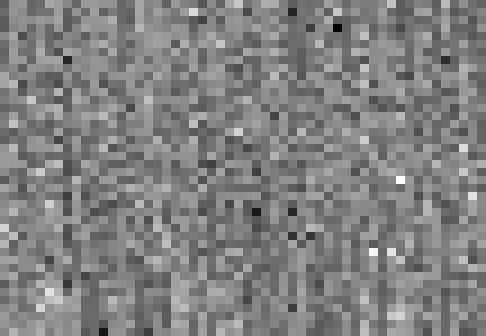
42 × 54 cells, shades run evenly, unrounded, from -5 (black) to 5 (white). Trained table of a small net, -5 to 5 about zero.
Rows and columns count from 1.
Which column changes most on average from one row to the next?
7
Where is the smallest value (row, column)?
4, 38
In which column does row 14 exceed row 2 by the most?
33
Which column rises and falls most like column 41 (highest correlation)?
15
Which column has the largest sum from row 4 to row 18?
41
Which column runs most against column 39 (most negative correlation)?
24
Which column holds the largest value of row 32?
42
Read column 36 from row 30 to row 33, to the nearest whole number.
-1 -1 -1 0
